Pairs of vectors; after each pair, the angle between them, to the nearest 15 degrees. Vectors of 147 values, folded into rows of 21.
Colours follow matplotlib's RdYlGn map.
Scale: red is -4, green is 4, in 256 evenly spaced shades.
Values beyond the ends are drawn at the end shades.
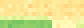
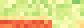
165 degrees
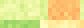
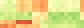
135 degrees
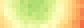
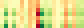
105 degrees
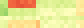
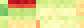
15 degrees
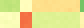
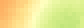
90 degrees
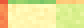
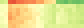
105 degrees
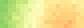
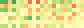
75 degrees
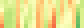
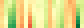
60 degrees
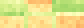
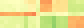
90 degrees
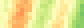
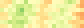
150 degrees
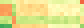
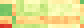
165 degrees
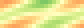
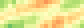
165 degrees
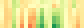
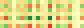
90 degrees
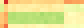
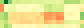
150 degrees
